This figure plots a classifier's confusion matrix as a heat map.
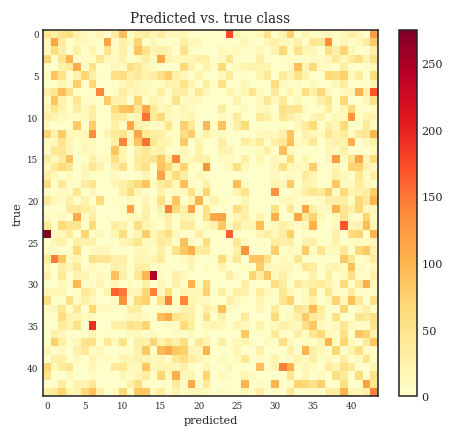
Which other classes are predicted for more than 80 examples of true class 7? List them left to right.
2, 41, 43
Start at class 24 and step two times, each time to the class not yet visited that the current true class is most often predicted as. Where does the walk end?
43
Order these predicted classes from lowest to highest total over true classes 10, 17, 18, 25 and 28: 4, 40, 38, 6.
4, 6, 38, 40
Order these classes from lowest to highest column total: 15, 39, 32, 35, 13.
32, 35, 15, 39, 13
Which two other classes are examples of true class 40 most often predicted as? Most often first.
31, 32
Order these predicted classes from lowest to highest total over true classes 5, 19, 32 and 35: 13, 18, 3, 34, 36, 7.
7, 36, 3, 34, 13, 18
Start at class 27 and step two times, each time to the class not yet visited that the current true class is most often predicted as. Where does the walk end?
37
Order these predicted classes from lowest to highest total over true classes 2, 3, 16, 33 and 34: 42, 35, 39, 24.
24, 42, 39, 35
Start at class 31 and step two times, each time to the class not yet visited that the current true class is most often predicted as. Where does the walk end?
13
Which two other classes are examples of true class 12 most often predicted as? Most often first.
6, 43
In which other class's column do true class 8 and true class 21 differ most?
16
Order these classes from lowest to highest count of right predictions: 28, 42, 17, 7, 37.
17, 28, 37, 42, 7
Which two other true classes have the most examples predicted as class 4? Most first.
22, 30
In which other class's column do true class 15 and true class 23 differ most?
39
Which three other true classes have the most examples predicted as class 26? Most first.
42, 36, 11
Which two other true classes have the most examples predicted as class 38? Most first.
15, 21
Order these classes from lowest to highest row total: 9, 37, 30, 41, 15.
41, 30, 9, 37, 15
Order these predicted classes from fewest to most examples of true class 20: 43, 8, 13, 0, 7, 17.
8, 13, 0, 7, 17, 43
